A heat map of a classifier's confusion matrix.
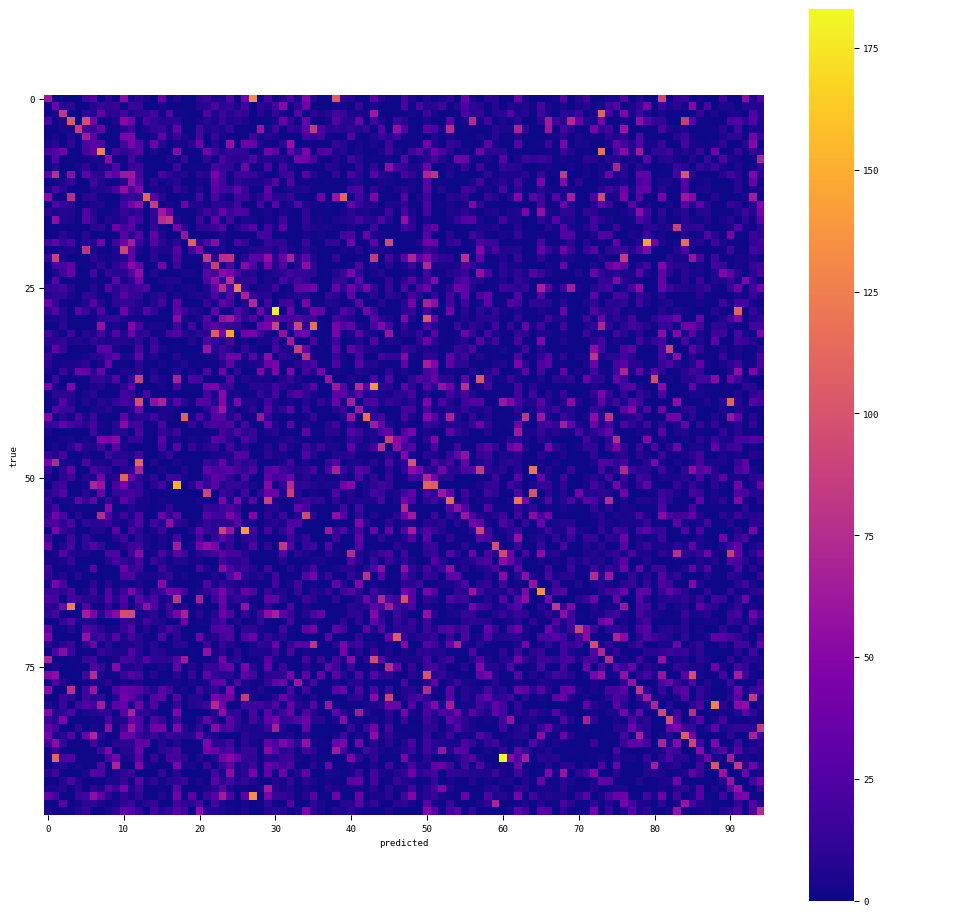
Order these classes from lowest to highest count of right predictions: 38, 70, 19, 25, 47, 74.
47, 38, 74, 70, 19, 25
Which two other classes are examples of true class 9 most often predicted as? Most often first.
75, 45
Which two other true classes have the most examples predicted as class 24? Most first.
31, 21
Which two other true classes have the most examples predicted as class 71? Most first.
82, 70
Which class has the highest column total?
50
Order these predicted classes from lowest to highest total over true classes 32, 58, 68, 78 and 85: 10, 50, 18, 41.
18, 41, 10, 50
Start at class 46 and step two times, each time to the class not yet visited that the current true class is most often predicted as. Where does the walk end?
62
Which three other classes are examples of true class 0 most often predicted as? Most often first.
27, 38, 81
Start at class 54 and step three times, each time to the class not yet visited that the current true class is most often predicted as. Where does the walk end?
34
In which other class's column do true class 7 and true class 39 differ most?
73
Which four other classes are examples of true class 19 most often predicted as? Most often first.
79, 84, 45, 11
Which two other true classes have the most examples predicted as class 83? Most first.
17, 60
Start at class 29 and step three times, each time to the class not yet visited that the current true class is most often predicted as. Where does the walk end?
84
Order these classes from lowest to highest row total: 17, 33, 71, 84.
17, 33, 84, 71
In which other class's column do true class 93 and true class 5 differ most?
59
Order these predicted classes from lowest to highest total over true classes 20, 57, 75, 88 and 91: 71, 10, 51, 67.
67, 71, 51, 10
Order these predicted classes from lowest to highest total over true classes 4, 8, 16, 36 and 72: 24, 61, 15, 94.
61, 24, 15, 94
